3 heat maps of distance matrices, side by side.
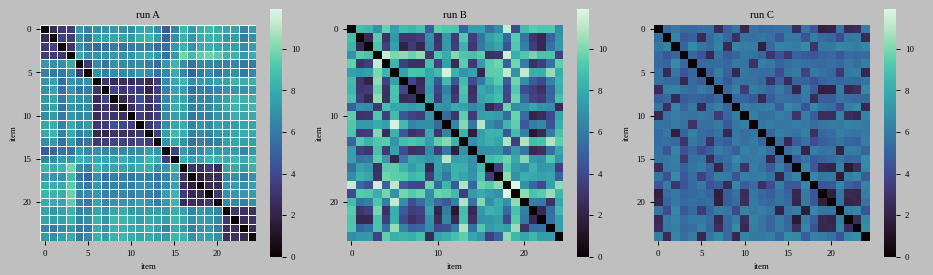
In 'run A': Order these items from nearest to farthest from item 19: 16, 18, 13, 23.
18, 16, 13, 23
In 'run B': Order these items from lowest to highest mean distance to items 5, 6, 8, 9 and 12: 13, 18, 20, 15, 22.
22, 15, 18, 20, 13
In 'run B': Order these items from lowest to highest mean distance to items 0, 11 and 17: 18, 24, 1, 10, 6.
24, 10, 1, 6, 18
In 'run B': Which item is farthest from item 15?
11
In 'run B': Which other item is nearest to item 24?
9
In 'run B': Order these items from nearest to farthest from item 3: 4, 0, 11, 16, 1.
16, 0, 11, 1, 4
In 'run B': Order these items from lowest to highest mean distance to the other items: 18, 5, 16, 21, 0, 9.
21, 9, 16, 18, 0, 5
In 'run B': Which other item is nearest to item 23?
20
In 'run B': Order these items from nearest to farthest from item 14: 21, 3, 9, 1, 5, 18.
21, 1, 18, 9, 5, 3
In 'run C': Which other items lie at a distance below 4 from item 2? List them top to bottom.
8, 12, 18
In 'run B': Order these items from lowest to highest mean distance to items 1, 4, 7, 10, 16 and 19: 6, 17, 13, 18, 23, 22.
22, 6, 23, 18, 17, 13
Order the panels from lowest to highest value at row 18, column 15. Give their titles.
run C, run A, run B
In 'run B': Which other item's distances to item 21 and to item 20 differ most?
12
